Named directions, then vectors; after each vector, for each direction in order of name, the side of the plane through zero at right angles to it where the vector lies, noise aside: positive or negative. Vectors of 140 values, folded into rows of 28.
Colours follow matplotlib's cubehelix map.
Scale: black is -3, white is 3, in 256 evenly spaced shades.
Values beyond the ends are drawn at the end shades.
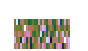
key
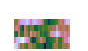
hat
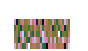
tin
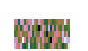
positive, positive, positive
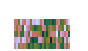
positive, positive, negative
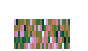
negative, negative, positive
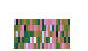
negative, negative, positive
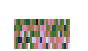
negative, positive, positive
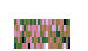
negative, negative, negative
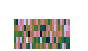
positive, negative, negative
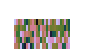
negative, positive, positive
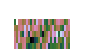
positive, positive, negative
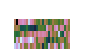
positive, negative, positive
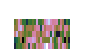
negative, negative, negative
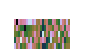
positive, negative, positive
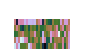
positive, negative, positive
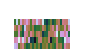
positive, positive, negative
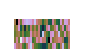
positive, negative, positive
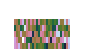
positive, positive, positive
